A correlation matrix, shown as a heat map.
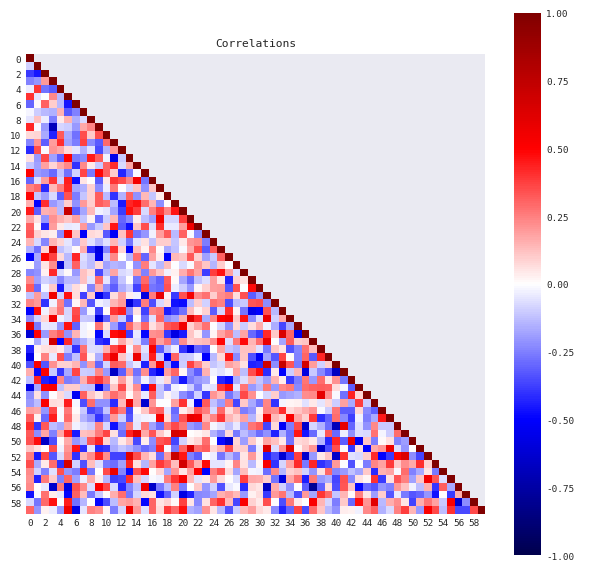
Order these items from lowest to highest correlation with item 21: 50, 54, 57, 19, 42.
57, 42, 19, 50, 54
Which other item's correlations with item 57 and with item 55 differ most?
20
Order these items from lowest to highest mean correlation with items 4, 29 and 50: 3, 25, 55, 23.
3, 25, 55, 23
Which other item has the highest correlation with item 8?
13
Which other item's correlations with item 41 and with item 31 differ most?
40
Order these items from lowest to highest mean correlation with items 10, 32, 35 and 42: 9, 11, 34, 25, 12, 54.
34, 25, 12, 11, 54, 9
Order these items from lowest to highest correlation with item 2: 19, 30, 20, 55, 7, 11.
11, 7, 30, 20, 55, 19
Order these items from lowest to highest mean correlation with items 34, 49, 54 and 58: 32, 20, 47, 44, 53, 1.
1, 32, 44, 53, 47, 20
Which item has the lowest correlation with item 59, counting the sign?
6
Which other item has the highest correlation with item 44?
38
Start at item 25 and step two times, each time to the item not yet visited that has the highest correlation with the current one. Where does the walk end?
37
